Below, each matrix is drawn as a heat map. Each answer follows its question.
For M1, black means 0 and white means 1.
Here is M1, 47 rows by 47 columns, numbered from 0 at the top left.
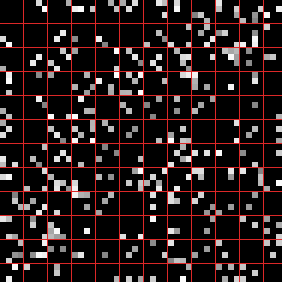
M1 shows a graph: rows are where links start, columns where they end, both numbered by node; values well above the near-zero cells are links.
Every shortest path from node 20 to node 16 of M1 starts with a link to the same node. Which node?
node 0
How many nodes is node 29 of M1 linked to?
10
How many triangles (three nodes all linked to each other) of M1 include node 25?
3
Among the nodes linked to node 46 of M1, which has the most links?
node 1
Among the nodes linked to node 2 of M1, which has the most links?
node 42
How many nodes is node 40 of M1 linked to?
7
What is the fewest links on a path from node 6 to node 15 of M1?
3
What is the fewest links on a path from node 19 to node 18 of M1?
3
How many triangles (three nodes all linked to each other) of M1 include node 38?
3
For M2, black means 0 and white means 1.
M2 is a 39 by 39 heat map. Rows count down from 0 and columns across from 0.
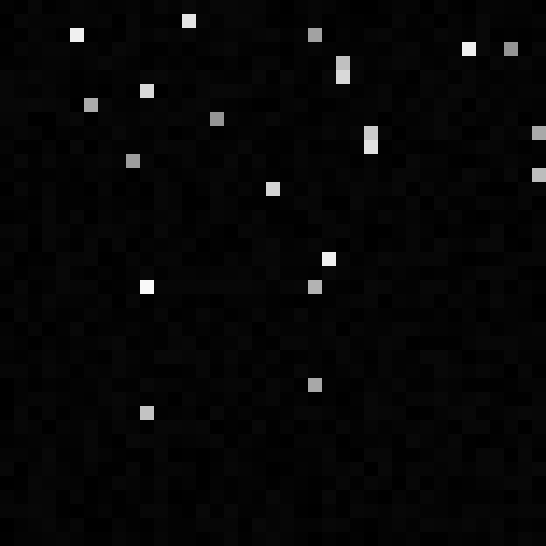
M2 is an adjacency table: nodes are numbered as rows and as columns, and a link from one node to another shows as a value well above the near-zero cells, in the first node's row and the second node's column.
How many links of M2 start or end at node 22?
3
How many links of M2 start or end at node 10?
4
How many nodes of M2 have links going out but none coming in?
12
